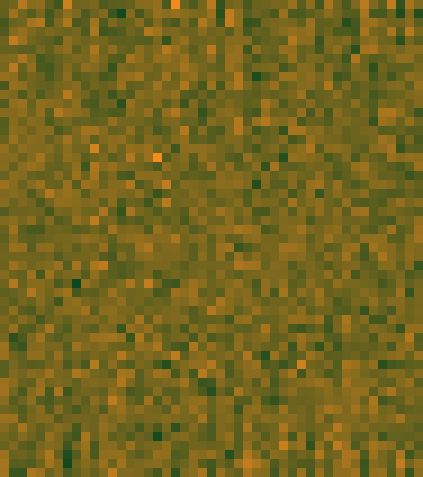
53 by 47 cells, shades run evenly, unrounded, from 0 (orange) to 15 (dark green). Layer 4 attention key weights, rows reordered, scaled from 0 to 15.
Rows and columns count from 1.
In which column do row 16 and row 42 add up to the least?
14
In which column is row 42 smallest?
23
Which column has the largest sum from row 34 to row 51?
8
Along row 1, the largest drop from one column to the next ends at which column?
20
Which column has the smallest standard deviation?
31
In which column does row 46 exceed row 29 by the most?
27
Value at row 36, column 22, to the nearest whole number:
10
